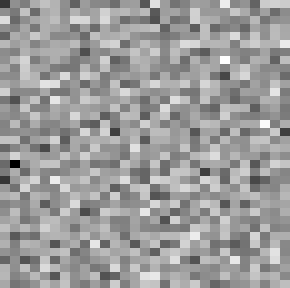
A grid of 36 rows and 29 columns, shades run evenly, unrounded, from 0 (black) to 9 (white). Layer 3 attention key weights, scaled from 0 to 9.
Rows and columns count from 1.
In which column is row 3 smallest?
16
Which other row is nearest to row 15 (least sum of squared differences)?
14
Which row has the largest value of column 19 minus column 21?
22
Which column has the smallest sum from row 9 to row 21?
2
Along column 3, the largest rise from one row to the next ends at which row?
34
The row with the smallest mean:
17
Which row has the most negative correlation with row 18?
24
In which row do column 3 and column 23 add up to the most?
8
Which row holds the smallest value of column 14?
31
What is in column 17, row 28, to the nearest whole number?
3
